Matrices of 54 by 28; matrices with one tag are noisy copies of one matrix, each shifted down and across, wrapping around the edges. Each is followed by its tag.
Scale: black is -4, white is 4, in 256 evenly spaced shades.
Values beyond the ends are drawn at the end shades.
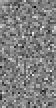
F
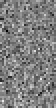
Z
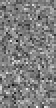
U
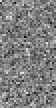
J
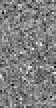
J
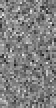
Z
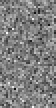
U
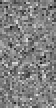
J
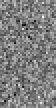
Z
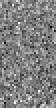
Z
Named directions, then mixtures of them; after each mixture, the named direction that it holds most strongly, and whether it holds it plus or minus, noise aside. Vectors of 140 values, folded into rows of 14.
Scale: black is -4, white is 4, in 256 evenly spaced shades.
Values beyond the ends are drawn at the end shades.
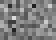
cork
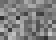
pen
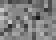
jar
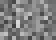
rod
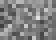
jar, minus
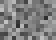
rod, minus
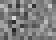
cork, plus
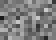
pen, plus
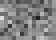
jar, plus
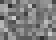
cork, plus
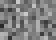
rod, plus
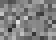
pen, plus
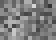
pen, plus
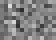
cork, minus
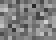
cork, plus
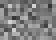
cork, minus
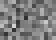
rod, minus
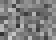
pen, plus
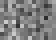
rod, minus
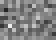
cork, minus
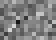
pen, minus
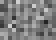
cork, minus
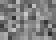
cork, minus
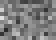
jar, plus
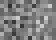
cork, plus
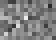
jar, plus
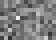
pen, minus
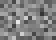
rod, plus
